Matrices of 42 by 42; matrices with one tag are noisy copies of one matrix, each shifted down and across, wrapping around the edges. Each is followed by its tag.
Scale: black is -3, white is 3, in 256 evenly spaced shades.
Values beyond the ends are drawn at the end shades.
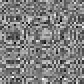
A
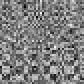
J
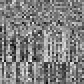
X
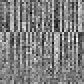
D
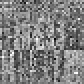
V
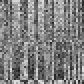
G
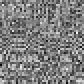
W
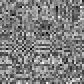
W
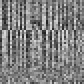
D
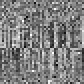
X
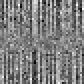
D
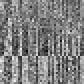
G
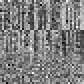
X
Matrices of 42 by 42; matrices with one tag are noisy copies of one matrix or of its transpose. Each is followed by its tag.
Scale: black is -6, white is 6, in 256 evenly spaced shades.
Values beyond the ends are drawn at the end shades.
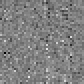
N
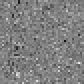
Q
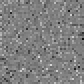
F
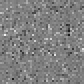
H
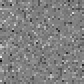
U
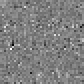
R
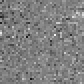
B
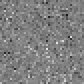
N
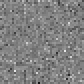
F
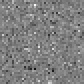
H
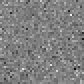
F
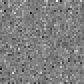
U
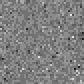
F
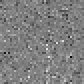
N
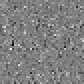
R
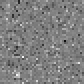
Q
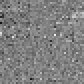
B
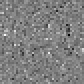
H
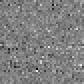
N
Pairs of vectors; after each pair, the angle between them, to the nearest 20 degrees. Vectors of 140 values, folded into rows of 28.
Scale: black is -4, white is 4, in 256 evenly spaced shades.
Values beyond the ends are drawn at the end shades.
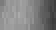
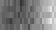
160 degrees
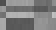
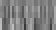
100 degrees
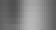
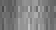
40 degrees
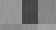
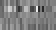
100 degrees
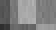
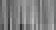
60 degrees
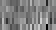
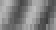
100 degrees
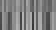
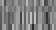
40 degrees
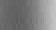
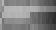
140 degrees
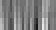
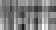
40 degrees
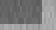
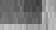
20 degrees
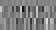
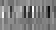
80 degrees
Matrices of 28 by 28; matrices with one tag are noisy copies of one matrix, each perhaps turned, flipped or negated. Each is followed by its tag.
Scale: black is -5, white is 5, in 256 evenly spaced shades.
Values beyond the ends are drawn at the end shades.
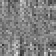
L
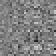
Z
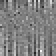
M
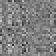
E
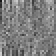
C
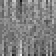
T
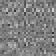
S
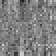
L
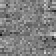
L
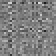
S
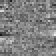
L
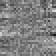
L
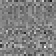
E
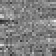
L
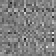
S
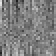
C
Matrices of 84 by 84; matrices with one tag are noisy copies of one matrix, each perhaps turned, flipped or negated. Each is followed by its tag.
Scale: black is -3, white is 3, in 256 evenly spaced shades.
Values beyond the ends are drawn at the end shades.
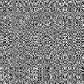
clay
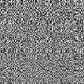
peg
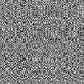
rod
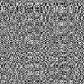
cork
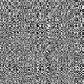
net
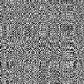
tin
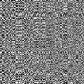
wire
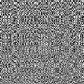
wire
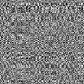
cork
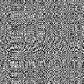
tin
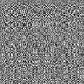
rod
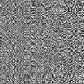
peg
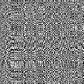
tin
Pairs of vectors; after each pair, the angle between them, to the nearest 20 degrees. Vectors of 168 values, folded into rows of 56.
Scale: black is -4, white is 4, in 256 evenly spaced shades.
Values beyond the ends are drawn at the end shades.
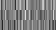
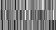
20 degrees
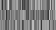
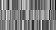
160 degrees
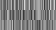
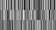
160 degrees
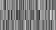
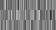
160 degrees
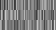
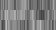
60 degrees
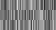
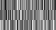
40 degrees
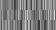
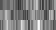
120 degrees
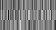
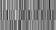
140 degrees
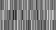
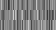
160 degrees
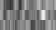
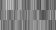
140 degrees
